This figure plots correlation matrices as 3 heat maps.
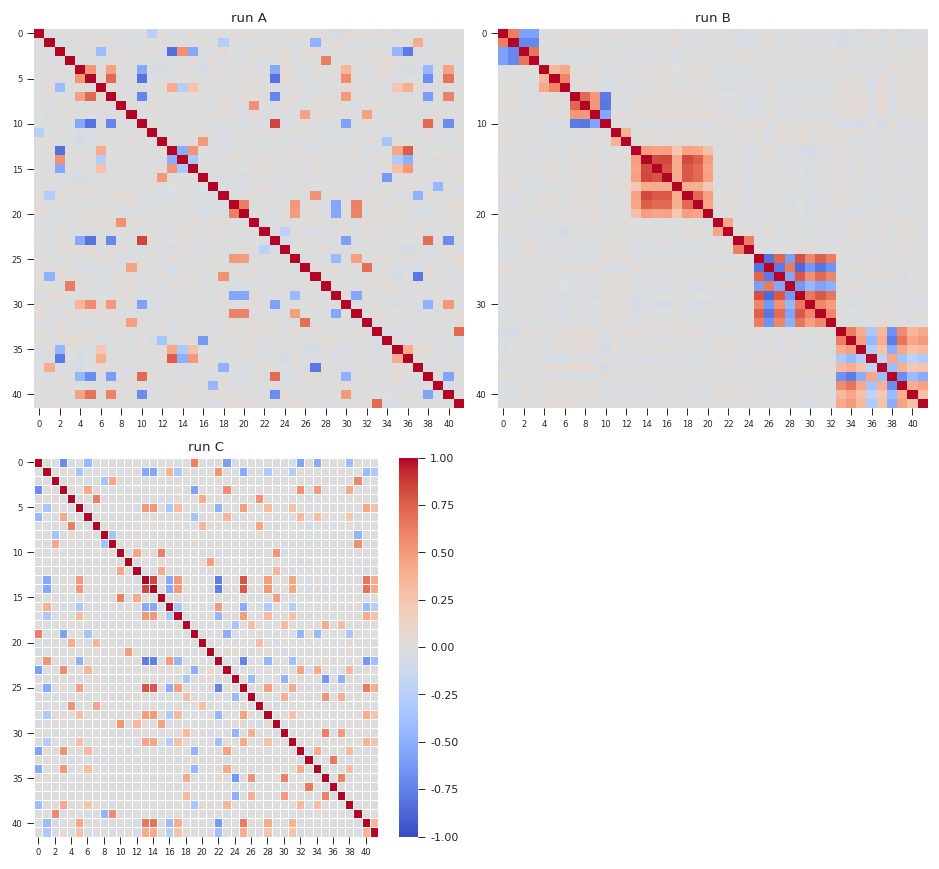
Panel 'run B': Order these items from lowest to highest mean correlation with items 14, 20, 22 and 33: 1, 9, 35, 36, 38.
38, 36, 1, 9, 35
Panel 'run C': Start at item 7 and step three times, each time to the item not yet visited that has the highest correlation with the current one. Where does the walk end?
20
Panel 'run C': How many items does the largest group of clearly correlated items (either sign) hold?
12
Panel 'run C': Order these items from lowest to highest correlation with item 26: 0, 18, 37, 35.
0, 18, 37, 35
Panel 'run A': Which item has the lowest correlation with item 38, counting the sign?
5
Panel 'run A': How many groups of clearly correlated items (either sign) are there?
12
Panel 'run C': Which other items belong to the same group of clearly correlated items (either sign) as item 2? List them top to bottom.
8, 9, 39
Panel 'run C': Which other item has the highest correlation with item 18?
35
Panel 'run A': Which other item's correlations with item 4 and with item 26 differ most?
32
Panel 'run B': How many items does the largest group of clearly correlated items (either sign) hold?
9
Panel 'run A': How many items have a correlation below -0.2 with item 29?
4
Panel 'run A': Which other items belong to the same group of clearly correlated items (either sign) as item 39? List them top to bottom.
17
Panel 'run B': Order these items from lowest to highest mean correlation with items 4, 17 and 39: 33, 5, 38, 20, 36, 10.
38, 36, 10, 20, 5, 33
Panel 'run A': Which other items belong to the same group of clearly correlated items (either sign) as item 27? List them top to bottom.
1, 18, 37
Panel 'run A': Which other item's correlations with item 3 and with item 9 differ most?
28
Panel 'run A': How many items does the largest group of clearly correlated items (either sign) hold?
8
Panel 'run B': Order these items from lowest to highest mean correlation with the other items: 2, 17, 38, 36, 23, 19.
38, 36, 2, 23, 17, 19
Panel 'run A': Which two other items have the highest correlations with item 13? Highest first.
36, 15
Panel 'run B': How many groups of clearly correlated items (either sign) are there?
9
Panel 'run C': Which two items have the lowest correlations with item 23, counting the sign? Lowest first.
0, 19
